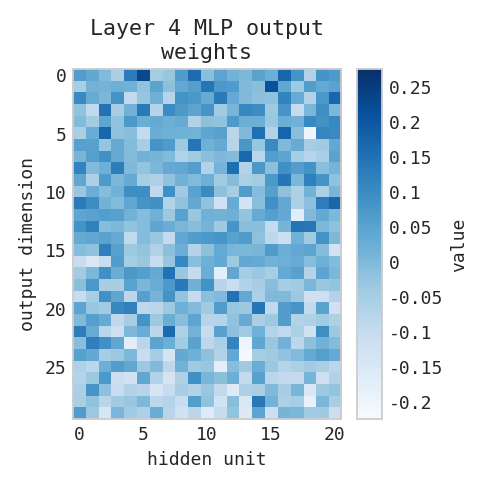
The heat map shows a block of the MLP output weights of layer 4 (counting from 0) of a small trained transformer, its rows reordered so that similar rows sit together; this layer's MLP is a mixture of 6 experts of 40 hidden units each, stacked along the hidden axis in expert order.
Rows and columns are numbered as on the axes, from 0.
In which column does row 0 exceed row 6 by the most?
5
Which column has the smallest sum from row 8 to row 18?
11
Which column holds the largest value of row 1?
15
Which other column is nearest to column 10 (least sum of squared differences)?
8
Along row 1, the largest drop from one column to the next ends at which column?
16
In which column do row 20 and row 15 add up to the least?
20
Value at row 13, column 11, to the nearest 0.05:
-0.05
